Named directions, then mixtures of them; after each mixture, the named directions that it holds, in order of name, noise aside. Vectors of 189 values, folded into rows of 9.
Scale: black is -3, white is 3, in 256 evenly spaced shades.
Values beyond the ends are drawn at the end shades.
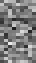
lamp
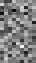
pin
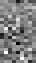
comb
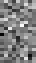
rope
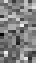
comb, rope.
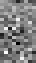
comb.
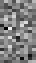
comb, rope.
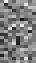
lamp, rope.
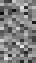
pin.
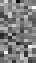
comb, lamp, pin.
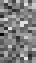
rope.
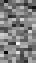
comb, lamp, rope.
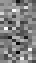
comb, pin, rope.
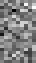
pin, rope.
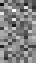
lamp, pin, rope.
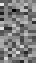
pin.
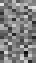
comb, lamp, pin.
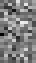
pin, rope.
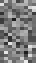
comb, lamp, pin.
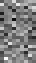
lamp, pin.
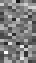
comb, lamp, pin.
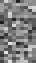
comb, lamp.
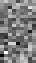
comb, lamp, rope.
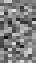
lamp, pin.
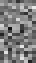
comb, pin.
